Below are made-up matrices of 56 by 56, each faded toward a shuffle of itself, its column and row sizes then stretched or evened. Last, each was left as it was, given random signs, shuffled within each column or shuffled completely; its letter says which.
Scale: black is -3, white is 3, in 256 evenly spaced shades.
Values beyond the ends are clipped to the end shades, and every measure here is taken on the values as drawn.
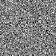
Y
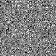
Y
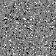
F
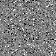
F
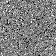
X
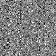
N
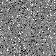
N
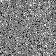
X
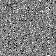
N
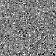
Y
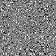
Y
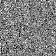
N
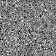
F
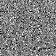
F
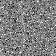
X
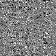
Y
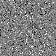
N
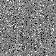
N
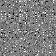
Y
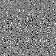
Y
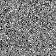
F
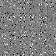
Y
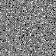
F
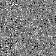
F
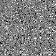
F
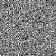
Y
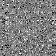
Y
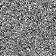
F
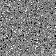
N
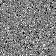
X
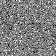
X
